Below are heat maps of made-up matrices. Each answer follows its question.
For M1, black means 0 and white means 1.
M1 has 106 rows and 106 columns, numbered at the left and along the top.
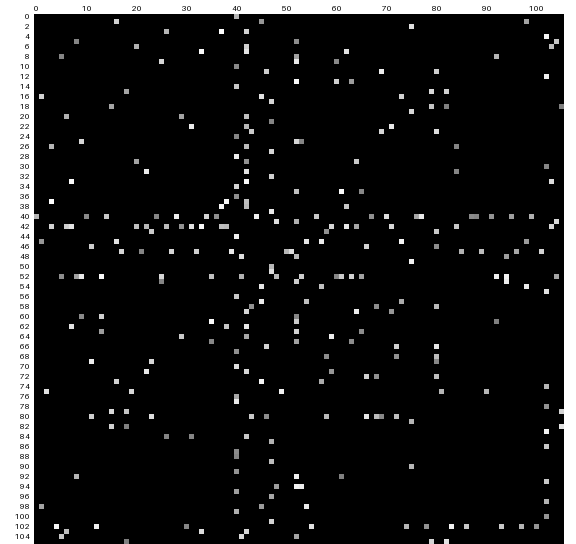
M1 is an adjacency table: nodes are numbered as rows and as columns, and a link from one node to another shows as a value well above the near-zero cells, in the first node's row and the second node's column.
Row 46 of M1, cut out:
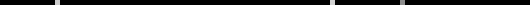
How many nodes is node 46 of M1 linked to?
3
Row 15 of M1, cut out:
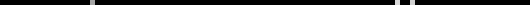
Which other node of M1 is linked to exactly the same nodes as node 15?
node 105
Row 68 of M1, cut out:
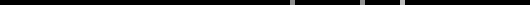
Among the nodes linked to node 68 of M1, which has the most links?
node 80
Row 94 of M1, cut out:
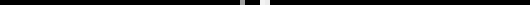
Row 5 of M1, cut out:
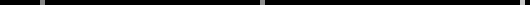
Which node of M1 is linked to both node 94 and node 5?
node 52
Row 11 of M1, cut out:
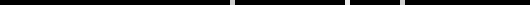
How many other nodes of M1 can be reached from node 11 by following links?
9
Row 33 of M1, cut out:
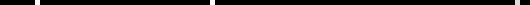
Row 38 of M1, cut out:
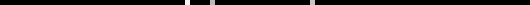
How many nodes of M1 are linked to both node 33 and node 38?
1
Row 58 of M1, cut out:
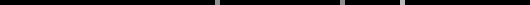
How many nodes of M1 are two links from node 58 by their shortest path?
6
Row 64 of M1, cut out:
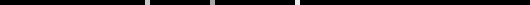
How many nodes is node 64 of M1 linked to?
3
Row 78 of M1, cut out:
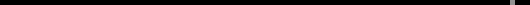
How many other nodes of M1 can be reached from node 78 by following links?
11
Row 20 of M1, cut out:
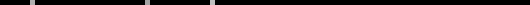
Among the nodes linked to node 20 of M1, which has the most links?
node 42
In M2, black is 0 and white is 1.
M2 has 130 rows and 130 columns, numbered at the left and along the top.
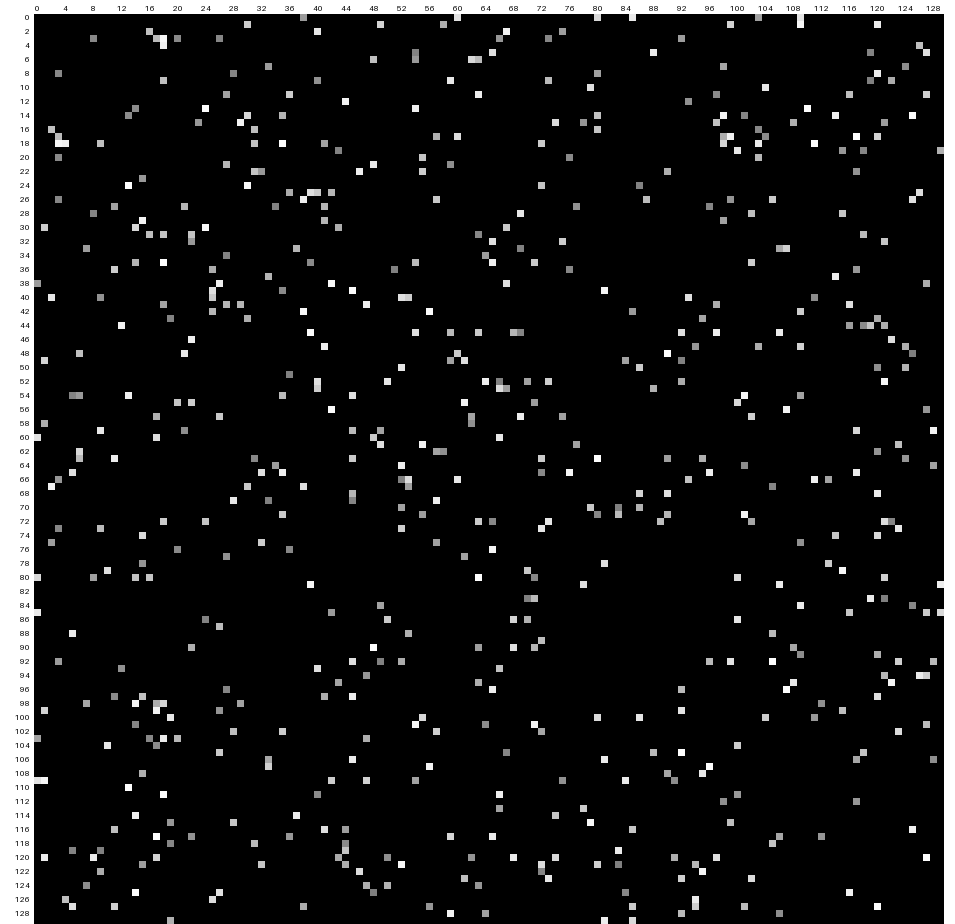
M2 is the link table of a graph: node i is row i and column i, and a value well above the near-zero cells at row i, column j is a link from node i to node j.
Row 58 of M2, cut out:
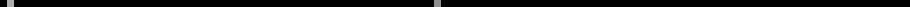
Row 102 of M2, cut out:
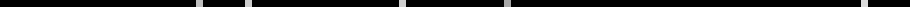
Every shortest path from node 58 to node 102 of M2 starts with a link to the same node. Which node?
node 62
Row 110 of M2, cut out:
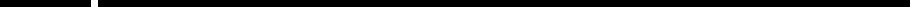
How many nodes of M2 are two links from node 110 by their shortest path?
3
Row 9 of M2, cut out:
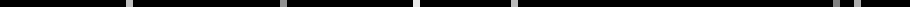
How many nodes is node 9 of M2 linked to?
6
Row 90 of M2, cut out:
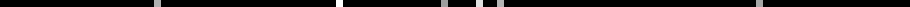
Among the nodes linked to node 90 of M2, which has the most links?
node 63
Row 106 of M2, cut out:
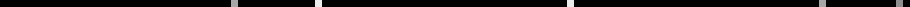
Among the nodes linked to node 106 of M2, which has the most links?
node 45
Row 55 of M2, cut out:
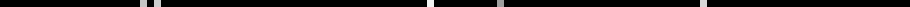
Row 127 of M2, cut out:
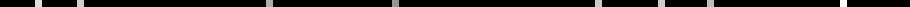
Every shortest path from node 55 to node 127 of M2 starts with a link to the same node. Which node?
node 71
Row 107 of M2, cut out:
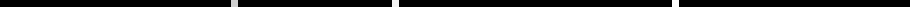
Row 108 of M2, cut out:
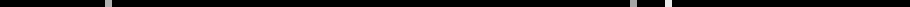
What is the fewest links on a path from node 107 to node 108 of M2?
6
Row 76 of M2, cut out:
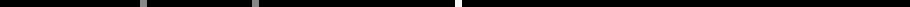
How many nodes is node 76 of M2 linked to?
3
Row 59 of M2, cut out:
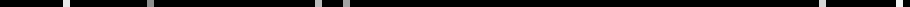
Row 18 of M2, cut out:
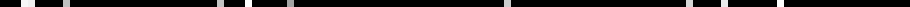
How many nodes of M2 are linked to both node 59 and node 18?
1
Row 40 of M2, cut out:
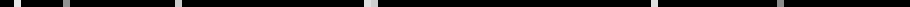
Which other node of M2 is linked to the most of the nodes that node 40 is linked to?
node 66
